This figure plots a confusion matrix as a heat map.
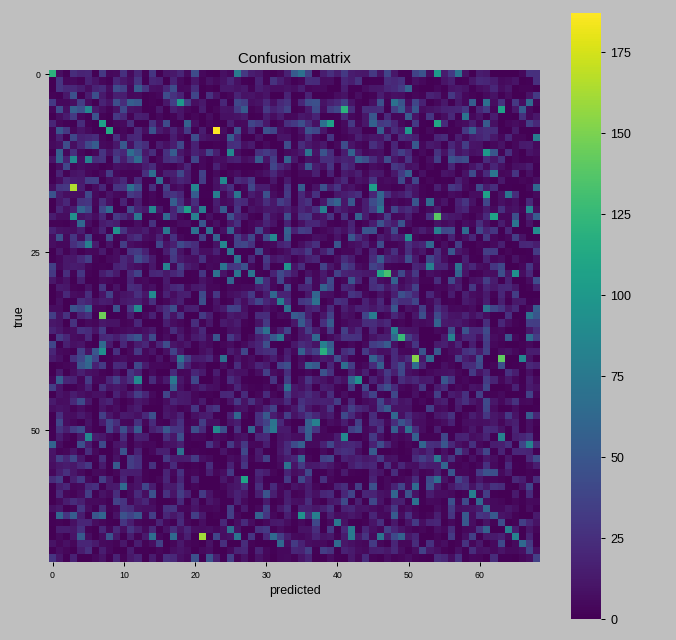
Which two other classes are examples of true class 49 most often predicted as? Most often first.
37, 31
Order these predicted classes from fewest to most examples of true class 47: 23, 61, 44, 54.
54, 44, 23, 61
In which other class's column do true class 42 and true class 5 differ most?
41
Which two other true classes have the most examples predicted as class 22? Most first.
68, 11
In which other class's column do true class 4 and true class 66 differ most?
18
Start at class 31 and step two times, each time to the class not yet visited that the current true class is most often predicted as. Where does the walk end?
62
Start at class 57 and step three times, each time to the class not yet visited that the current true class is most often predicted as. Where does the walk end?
12
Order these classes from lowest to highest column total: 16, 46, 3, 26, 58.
58, 16, 3, 26, 46
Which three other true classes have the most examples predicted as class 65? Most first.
28, 21, 20
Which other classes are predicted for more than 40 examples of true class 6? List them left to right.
45, 50, 58
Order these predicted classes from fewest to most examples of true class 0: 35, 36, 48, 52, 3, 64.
64, 48, 3, 36, 52, 35
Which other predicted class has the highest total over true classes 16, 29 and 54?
3
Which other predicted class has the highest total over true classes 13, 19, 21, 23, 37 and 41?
49
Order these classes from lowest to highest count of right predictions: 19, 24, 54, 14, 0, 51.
51, 14, 54, 24, 19, 0
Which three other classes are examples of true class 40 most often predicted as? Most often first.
51, 63, 66
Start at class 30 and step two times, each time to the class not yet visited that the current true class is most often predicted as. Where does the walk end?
7
